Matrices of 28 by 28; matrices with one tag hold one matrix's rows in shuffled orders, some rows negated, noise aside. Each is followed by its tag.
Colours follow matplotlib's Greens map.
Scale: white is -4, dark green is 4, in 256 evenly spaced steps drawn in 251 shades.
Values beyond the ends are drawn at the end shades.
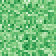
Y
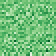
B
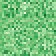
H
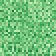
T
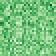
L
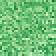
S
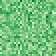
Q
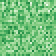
B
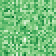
H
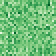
T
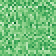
T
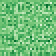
B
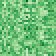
Y
